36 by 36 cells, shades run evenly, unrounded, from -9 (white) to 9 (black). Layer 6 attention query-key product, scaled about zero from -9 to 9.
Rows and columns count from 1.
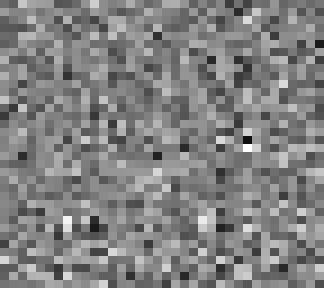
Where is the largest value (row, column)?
18, 28
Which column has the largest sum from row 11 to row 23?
11
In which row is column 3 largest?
20
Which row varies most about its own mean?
29
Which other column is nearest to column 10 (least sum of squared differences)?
22
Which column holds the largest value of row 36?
19
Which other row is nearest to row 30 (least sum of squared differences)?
3
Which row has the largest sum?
15
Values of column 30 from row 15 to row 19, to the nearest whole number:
4 -1 0 0 1
